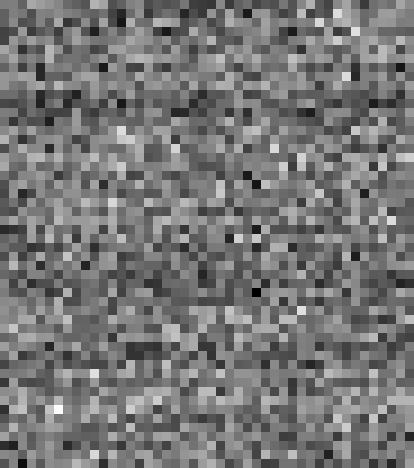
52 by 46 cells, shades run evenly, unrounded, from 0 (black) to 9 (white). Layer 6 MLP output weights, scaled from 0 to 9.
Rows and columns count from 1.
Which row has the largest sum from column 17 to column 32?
45
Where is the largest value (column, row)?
7, 46
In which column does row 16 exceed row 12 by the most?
14
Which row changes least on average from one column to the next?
34
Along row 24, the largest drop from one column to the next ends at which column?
44
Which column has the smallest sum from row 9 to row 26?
23
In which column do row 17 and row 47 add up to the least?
43
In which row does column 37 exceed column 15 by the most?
40
